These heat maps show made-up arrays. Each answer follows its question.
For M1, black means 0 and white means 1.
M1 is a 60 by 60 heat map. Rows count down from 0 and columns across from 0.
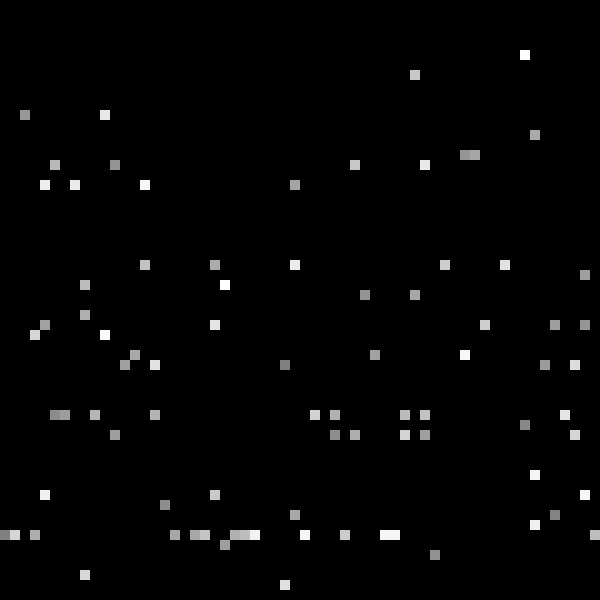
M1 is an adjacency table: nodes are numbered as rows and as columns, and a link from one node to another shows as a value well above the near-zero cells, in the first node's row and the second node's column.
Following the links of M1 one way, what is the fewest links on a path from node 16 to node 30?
4
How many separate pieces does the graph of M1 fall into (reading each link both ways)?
2
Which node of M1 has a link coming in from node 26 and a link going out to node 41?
node 29
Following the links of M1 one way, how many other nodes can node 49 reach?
6
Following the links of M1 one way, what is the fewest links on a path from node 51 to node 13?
4
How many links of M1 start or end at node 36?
6
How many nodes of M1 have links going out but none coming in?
6
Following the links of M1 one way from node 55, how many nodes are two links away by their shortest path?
6
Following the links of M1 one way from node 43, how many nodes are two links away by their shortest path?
8
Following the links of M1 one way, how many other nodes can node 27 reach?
4
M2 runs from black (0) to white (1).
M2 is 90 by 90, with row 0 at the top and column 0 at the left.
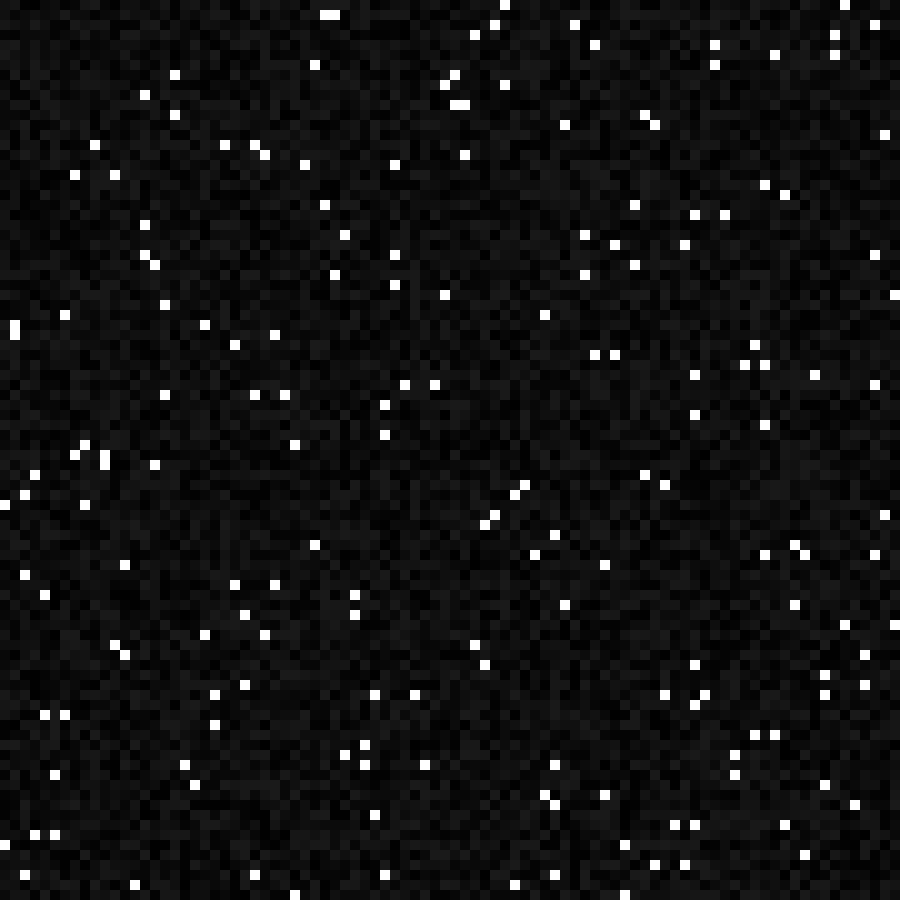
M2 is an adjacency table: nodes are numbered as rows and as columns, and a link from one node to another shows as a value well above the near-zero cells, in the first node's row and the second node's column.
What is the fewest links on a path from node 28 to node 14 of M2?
3
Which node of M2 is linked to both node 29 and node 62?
node 89
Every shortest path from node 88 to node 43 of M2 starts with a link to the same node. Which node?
node 51
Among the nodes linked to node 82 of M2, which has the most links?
node 69
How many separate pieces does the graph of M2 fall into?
5
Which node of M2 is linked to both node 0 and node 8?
node 50
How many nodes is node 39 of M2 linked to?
3
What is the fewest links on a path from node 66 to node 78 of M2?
3
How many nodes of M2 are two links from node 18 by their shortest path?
3
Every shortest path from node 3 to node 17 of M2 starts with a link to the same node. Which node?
node 47
